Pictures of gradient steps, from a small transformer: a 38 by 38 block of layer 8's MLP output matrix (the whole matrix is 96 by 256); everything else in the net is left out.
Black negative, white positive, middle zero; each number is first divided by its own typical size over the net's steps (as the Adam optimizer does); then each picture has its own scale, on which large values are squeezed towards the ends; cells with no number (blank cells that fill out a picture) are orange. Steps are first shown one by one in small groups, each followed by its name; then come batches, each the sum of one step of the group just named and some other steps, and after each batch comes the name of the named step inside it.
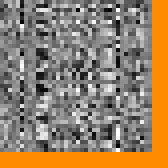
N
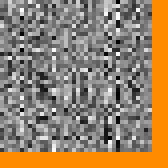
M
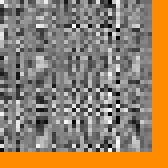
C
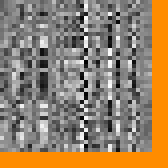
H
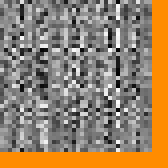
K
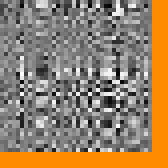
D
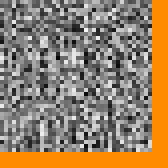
H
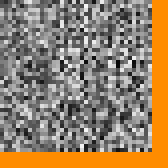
H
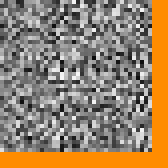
D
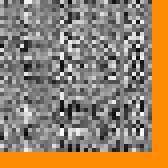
M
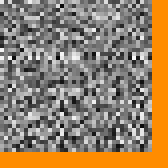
M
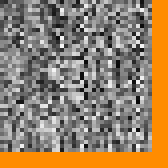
H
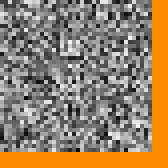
M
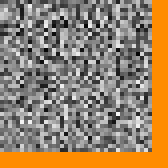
K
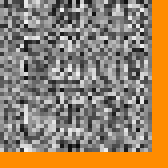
D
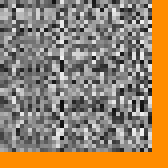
M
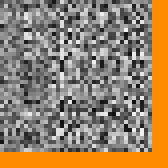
K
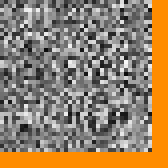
K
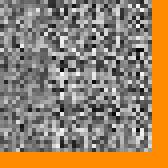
K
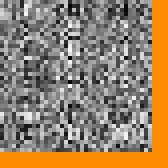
N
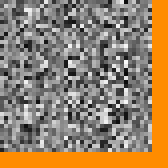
C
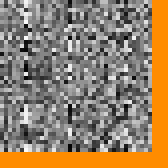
M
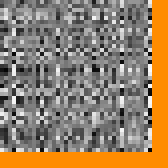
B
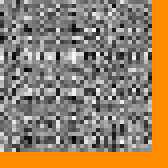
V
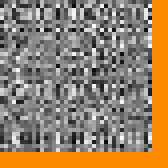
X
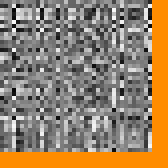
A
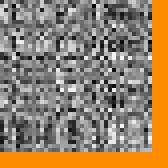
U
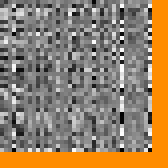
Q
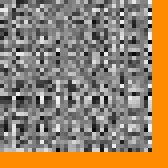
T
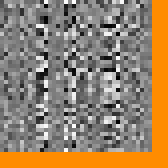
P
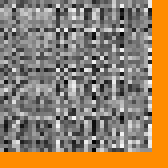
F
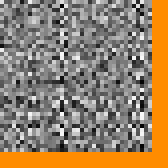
T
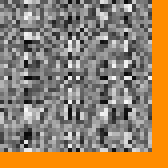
A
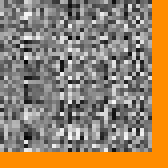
A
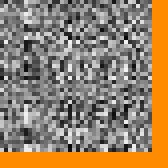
Q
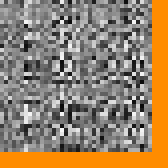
F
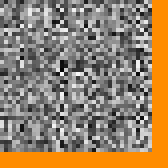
F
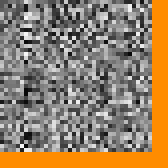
X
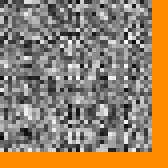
T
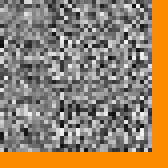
B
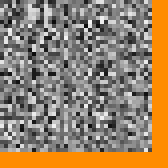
T
